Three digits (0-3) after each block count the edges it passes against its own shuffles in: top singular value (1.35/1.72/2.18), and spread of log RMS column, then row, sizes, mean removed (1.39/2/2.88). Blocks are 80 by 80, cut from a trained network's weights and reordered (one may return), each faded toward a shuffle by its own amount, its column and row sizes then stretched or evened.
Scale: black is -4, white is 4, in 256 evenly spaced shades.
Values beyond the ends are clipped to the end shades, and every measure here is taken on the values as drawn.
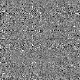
1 2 2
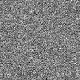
2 0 0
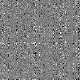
0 3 2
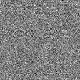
2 0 1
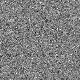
0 0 1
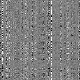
3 3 1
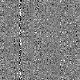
2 3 1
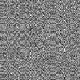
3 1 0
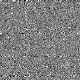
0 1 3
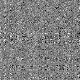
1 2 2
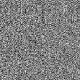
2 1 0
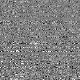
0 1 3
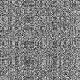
3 0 1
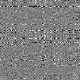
3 2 3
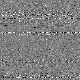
1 0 3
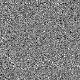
0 1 2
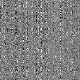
2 3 1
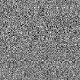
2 1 2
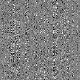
2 3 0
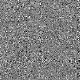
0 2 2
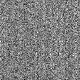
1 1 1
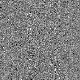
1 2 0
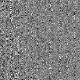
0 3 0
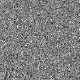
0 2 1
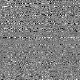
1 1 3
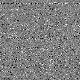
2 0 2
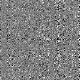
0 3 2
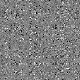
2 2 1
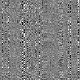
3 3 1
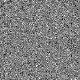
0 2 0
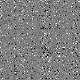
0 2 2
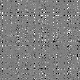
2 3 2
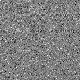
2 0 0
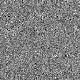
1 1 1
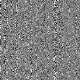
0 3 0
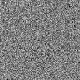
2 0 1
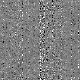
1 3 0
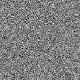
3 1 1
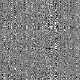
2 3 2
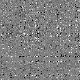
1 2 2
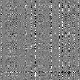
3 3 2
